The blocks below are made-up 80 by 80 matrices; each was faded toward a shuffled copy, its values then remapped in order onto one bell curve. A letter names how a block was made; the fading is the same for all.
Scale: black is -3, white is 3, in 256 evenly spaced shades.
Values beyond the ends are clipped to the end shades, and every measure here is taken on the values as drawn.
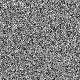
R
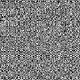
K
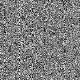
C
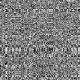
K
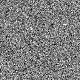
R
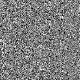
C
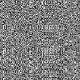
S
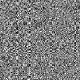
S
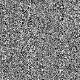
C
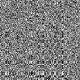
S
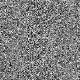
C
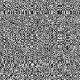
K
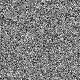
R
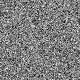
R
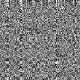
S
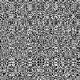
K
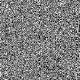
C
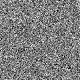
R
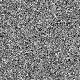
R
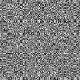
K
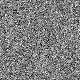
R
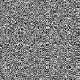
S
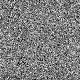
R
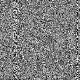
C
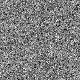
R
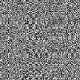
K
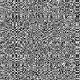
K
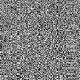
S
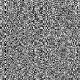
S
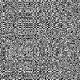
K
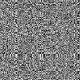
S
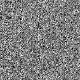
C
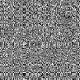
K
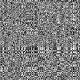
K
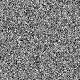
R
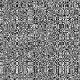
K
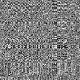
K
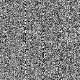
C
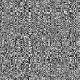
S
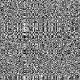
K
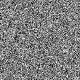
R
